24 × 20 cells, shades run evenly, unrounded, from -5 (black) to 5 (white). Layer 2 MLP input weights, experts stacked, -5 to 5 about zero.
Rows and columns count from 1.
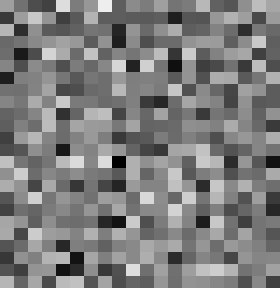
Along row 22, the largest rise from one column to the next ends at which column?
7
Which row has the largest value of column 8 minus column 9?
14
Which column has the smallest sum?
9
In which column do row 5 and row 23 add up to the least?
2
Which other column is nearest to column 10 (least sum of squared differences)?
16
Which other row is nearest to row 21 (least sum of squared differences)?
8
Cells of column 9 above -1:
12
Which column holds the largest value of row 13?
15
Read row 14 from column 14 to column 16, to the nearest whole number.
-1 3 2
